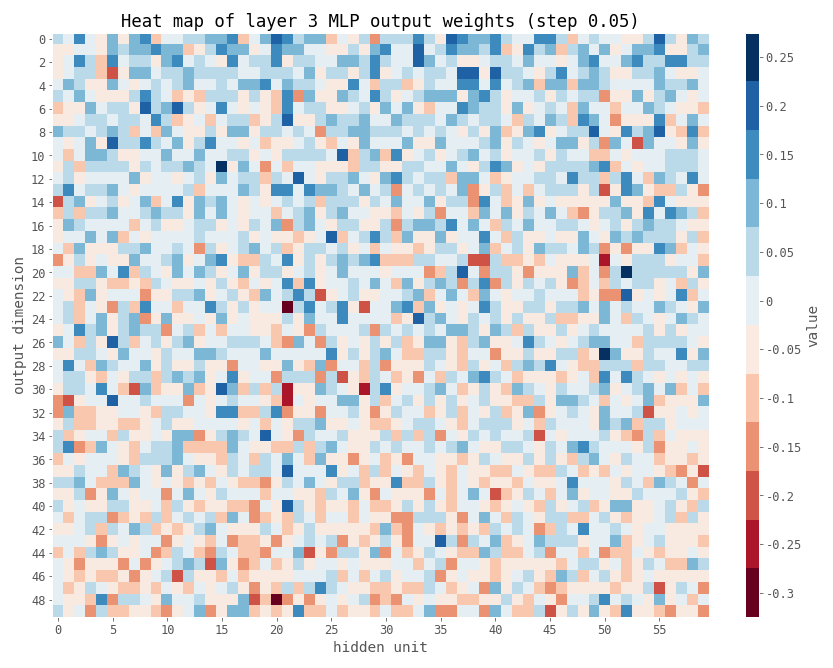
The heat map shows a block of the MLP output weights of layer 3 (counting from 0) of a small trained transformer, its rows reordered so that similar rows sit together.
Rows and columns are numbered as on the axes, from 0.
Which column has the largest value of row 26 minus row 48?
5
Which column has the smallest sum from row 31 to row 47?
18
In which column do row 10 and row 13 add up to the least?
50
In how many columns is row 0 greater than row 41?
40
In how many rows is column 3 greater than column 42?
22
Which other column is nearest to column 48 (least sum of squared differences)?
49
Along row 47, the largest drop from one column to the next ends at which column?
55
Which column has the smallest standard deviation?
42
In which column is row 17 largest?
25
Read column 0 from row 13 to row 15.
0.05 -0.2 -0.1
